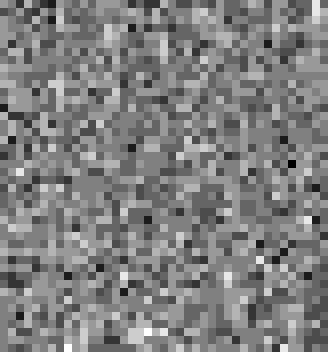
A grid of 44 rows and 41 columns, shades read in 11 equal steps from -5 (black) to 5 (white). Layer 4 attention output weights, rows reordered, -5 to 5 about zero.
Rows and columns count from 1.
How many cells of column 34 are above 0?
11
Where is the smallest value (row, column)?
21, 37
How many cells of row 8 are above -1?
25
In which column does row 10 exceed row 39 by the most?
32
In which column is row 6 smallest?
34
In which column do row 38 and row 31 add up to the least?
33
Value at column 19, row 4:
-3
